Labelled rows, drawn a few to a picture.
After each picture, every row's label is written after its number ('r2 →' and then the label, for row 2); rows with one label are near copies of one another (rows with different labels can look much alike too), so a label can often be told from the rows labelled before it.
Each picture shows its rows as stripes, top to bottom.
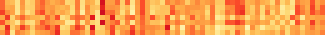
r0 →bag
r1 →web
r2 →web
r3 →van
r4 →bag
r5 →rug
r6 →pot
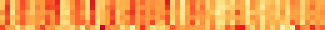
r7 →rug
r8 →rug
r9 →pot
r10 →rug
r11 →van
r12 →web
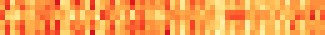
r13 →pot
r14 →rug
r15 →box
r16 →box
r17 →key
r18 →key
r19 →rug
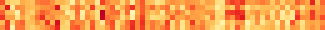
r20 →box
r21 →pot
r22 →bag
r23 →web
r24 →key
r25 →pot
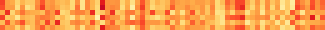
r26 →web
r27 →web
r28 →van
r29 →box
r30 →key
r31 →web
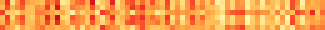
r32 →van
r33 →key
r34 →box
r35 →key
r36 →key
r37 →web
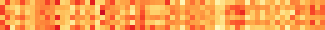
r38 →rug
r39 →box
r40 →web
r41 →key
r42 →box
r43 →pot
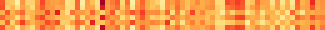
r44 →bag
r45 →bag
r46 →key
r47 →web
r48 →rug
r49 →bag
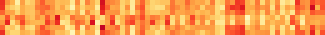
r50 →web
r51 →box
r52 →web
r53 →key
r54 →van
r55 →bag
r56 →box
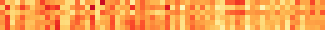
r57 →bag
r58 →rug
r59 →box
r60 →van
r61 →pot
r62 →key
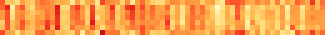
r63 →box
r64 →pot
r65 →pot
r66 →pot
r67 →rug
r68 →key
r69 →web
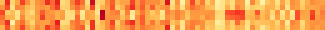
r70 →rug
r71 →pot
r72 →bag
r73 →bag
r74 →pot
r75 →rug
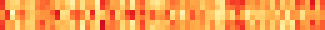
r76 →box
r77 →box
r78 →pot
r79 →pot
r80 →web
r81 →web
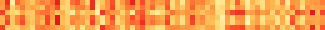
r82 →pot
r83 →van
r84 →box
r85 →key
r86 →key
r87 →box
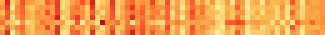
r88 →van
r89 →pot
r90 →key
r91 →pot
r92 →bag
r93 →key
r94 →pot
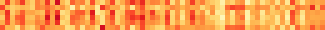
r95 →key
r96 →box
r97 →van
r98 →key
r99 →key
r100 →bag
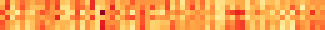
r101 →rug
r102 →van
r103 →bag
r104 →pot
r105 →web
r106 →web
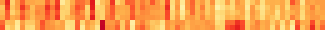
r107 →van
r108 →rug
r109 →rug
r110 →rug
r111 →bag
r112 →bag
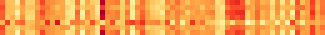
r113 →bag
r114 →box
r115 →bag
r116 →bag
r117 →key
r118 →box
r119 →bag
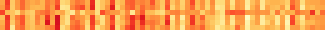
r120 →van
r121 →van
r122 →box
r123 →key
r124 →key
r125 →pot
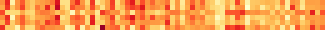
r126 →pot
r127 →key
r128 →box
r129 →pot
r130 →rug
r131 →bag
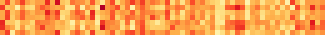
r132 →key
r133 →bag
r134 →rug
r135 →van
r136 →box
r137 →web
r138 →pot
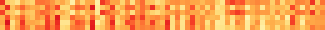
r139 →box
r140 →van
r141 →box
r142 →key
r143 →van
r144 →rug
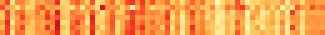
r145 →pot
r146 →web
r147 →key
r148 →rug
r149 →pot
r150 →key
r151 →pot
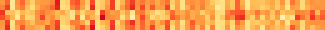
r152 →pot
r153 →pot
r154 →box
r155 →web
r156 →pot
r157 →van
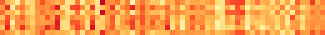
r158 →bag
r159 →pot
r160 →bag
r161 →key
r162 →pot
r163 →rug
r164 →web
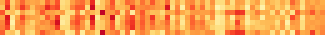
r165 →van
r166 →rug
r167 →bag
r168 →van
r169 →pot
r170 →pot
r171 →bag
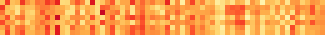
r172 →rug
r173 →box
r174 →bag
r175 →key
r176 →web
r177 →key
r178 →key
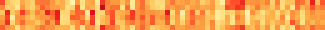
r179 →box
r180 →bag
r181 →rug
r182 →pot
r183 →van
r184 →web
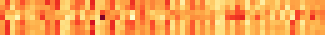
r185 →rug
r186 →pot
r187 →web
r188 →bag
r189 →van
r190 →van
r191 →van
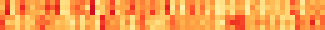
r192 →van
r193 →rug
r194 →van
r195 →web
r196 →box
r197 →web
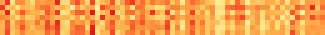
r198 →pot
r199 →box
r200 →van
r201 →web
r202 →key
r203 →rug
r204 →van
